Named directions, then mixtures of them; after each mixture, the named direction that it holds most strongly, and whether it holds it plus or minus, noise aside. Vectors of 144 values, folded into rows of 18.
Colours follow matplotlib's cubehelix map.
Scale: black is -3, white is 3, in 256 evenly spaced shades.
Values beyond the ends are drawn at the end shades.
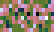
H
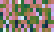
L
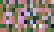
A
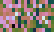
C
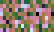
L, minus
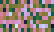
A, plus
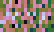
C, plus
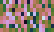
A, plus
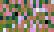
C, minus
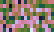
L, minus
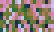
L, plus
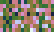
L, minus
